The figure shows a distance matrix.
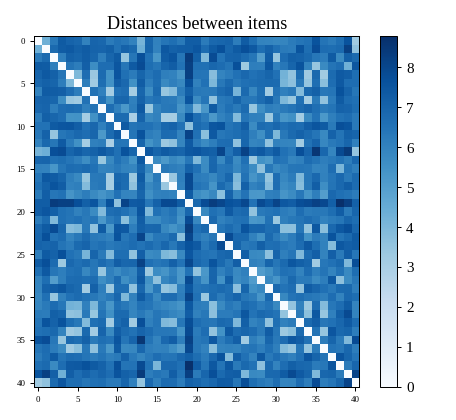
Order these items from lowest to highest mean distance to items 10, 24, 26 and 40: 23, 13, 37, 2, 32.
37, 13, 32, 2, 23
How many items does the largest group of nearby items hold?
8
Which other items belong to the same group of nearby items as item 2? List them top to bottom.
11, 21, 30
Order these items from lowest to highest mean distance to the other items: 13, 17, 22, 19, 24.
17, 22, 24, 13, 19
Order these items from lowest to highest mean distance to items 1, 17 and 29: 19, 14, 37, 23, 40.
40, 14, 37, 23, 19
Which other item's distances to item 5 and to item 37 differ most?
34
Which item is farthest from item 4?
19
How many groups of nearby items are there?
10
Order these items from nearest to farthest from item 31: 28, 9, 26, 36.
36, 9, 28, 26
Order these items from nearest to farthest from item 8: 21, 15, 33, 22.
21, 15, 33, 22
